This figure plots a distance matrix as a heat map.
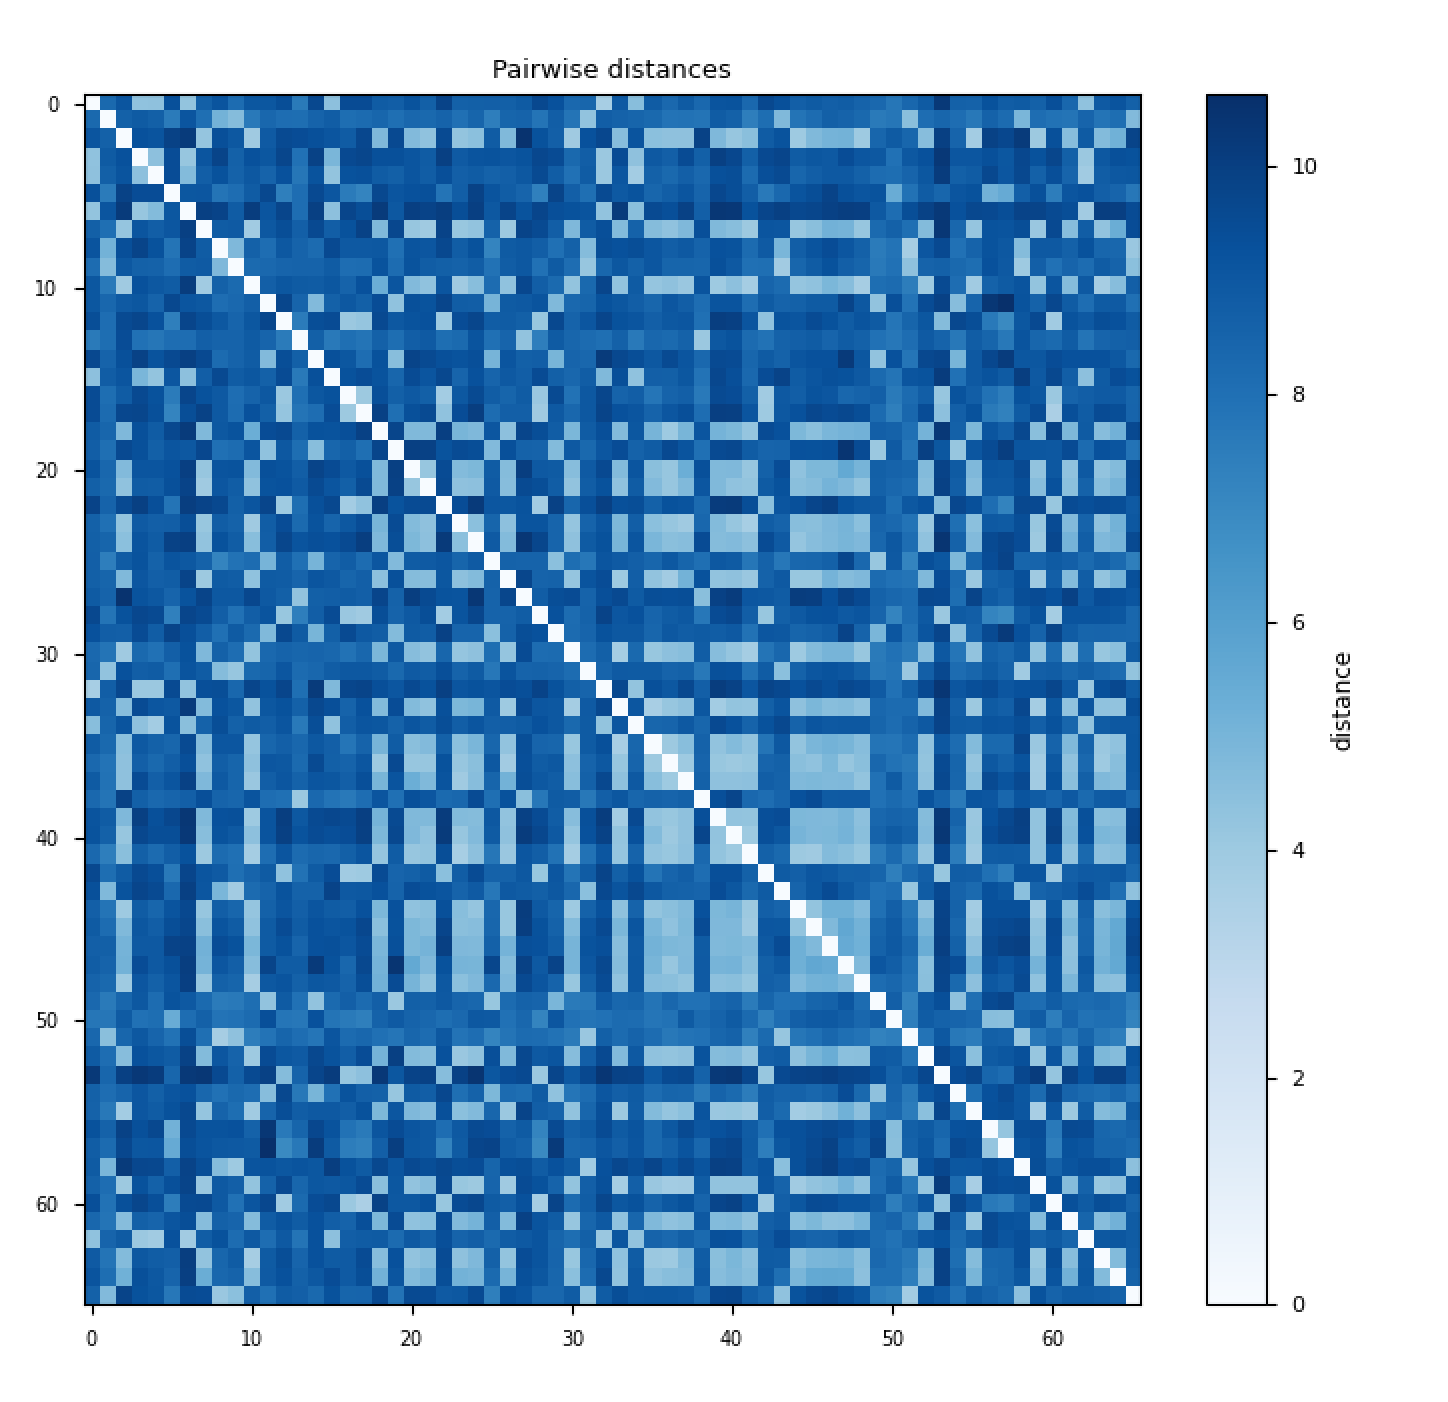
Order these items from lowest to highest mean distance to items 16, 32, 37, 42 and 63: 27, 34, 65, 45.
45, 34, 65, 27
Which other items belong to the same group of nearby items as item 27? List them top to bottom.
13, 38
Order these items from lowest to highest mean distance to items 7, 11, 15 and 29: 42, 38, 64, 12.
64, 38, 42, 12
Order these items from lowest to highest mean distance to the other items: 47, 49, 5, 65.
47, 49, 65, 5
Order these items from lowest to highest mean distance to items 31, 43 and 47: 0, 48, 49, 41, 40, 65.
65, 41, 48, 40, 49, 0
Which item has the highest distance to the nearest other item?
5
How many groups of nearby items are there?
7
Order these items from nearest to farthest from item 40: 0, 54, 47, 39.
39, 47, 54, 0
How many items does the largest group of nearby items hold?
28
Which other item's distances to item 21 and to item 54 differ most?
19
